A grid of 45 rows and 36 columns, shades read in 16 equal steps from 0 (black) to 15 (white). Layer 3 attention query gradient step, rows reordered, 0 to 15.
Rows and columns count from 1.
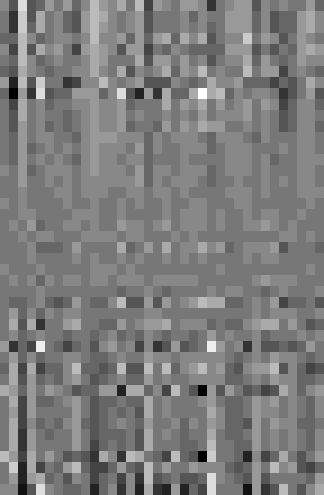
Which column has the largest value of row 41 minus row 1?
24
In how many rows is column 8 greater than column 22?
7
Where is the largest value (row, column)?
9, 23
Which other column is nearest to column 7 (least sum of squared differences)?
26
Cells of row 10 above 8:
9
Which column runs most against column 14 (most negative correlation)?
36
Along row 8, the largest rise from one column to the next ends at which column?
3
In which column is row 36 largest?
20
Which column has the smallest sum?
32
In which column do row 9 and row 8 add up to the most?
5
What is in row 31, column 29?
8
